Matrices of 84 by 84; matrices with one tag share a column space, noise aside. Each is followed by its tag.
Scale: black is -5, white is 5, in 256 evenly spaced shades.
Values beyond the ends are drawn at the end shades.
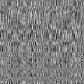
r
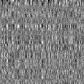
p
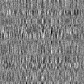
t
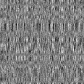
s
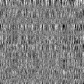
p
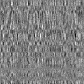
r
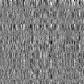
p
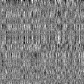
p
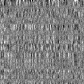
p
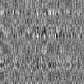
t
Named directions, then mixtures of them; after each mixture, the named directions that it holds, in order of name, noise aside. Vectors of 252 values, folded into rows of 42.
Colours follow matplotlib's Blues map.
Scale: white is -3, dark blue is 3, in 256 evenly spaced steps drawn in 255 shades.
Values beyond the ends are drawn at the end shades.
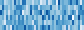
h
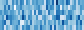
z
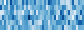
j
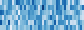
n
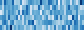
h, n.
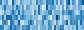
n, z.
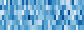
j.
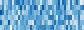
h, n.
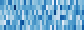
z.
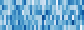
h, n.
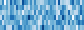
h, j.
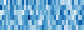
j.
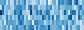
h, j.
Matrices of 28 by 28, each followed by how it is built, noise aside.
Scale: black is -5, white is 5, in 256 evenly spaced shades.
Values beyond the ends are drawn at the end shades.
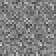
repeating columns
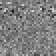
uneven rows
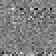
uneven rows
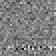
uneven rows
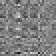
low rank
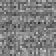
blocks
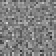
repeating columns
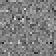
uneven rows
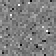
sparse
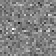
uneven rows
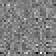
low rank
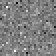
sparse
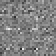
uneven rows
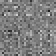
low rank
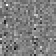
uneven columns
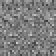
repeating columns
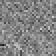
Toeplitz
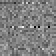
uneven rows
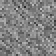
Toeplitz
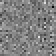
uneven columns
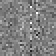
uneven columns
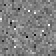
sparse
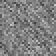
Toeplitz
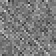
Toeplitz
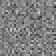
low rank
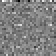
uneven rows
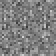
repeating columns
